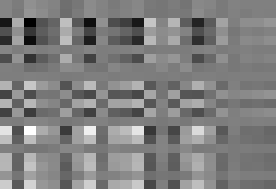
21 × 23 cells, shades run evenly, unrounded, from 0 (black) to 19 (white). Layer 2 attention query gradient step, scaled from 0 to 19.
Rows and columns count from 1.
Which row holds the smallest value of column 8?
3
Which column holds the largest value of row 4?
6
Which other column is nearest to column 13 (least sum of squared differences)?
15
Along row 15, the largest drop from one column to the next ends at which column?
13
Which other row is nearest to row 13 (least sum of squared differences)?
11
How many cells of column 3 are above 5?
16
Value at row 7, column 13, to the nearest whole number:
12
